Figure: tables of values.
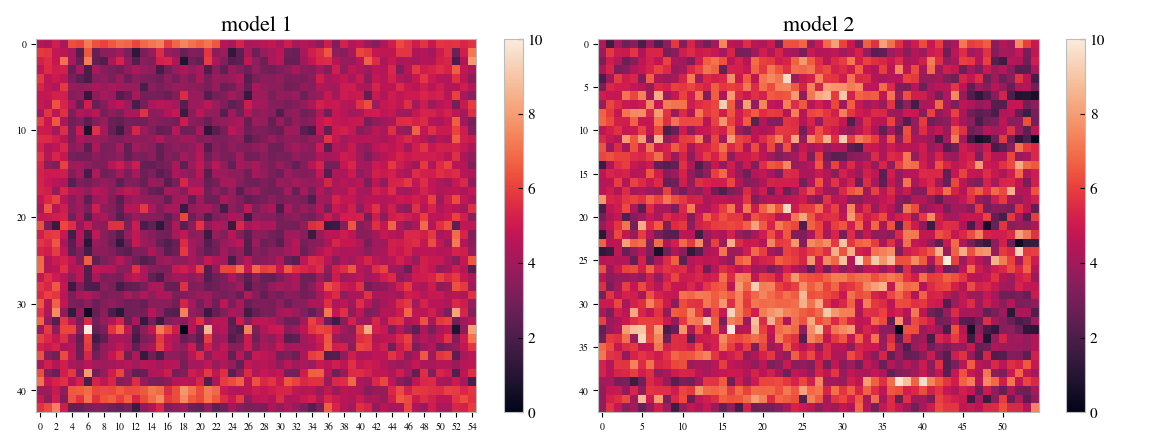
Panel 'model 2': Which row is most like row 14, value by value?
22
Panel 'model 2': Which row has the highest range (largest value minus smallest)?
33
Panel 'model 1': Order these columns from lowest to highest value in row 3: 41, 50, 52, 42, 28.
28, 41, 42, 50, 52
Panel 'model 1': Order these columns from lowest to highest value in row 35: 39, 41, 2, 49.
39, 49, 2, 41
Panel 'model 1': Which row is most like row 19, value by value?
8
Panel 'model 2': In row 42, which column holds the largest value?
54
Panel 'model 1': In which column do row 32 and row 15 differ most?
6
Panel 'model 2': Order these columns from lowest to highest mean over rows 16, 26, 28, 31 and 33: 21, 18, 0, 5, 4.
0, 18, 21, 5, 4
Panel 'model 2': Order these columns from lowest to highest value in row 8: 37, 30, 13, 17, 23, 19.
37, 23, 17, 13, 19, 30
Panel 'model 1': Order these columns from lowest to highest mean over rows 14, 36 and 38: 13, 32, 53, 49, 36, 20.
13, 32, 36, 49, 53, 20
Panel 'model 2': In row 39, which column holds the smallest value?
4
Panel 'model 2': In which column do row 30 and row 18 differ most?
27
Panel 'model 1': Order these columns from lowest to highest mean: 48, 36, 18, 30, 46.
30, 18, 36, 46, 48
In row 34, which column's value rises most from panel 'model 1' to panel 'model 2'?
5
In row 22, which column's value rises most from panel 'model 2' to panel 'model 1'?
0
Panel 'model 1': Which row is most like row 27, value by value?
3
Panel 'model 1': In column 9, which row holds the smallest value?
31
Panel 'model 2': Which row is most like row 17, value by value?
42
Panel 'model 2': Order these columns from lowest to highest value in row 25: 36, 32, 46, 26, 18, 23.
46, 23, 18, 26, 36, 32
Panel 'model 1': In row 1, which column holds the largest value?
54
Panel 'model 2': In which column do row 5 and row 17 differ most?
51
